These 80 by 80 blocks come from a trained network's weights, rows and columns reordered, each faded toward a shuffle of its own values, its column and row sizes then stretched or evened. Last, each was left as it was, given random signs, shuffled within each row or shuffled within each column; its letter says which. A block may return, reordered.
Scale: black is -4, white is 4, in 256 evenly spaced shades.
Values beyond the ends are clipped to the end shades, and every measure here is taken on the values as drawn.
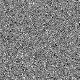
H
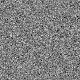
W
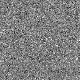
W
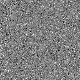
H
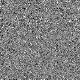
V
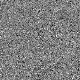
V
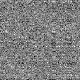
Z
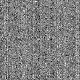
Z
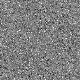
H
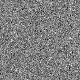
H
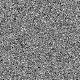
W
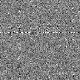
Z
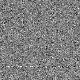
V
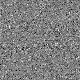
W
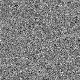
W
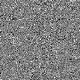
Z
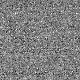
W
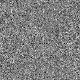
V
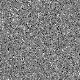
V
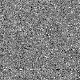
V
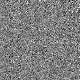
V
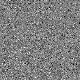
V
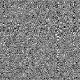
Z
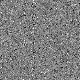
H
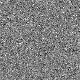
W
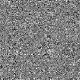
Z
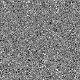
V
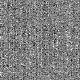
Z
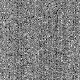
Z
